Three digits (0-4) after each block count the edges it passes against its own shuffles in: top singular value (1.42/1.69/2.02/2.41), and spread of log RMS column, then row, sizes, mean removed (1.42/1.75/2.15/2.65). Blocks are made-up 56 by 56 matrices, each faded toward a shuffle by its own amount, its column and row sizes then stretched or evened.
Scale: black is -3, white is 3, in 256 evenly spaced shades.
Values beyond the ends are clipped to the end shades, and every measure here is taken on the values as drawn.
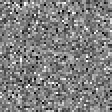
0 0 0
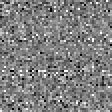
1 0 3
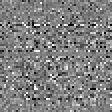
3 0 4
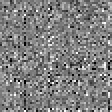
0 3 3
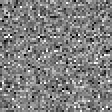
2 0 1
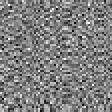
4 1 0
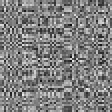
4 2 2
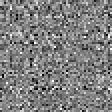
3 2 2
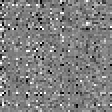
1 4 3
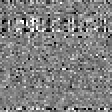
3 0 4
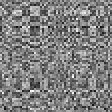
4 1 3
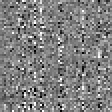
0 4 1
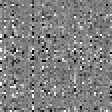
1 4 3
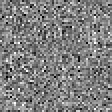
1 2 0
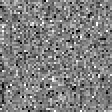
1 0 0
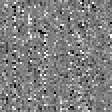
1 4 0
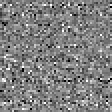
0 1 3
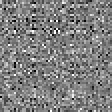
3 2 1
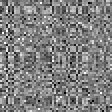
4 2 0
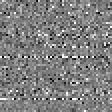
2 0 4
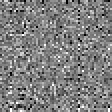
2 2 1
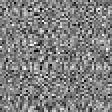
3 1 1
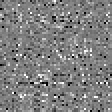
2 1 3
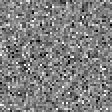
1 0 0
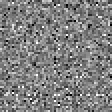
1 2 1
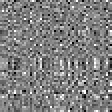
4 3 2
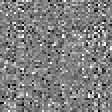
3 2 2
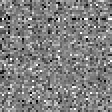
2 2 2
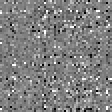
0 3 3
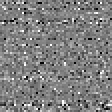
0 1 4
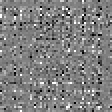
2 4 4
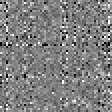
2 4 2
